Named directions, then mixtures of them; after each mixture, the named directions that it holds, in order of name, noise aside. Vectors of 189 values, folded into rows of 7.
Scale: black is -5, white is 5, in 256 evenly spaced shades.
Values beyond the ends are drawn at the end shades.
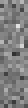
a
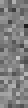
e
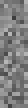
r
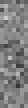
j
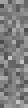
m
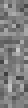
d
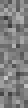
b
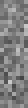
d, e, r.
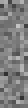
a, e, m.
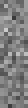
r.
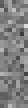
e.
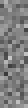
m, r.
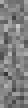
a, r.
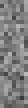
a, r.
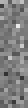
a, m.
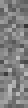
d, e.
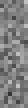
e, j, r.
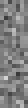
b, m.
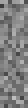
a, b, m.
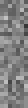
d, e.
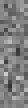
d, r.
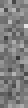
e.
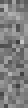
b, d, j.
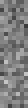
e, r.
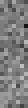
e.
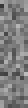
a, e, r.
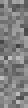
e, m.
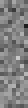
e.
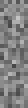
b.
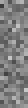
a, m.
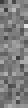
e.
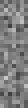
b.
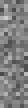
e, j, r.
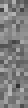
d, e, j.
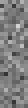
a.
